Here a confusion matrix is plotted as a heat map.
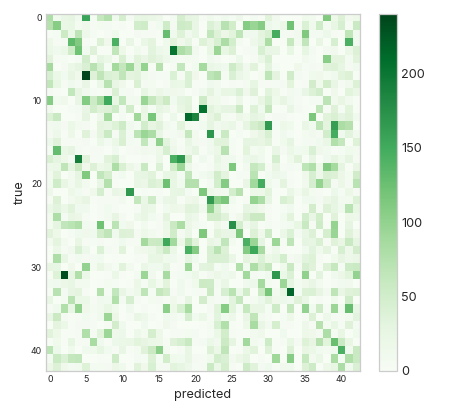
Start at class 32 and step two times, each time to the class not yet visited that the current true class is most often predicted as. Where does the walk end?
1
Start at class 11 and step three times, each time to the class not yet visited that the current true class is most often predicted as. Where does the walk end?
39
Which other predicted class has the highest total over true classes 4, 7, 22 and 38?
5
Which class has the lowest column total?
34
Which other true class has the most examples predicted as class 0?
10
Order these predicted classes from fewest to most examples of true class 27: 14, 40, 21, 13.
21, 40, 14, 13
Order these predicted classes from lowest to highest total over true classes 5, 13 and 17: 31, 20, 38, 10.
20, 31, 10, 38
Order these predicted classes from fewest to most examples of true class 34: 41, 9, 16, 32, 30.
16, 32, 30, 41, 9
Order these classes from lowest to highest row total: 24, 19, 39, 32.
32, 24, 19, 39
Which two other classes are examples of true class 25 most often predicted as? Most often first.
7, 39
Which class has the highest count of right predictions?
33
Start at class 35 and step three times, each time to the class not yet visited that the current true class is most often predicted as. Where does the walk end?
30
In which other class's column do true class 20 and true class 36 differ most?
29
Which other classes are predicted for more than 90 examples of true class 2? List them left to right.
16, 31, 35
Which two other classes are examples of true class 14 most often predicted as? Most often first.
22, 39
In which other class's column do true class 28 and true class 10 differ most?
8
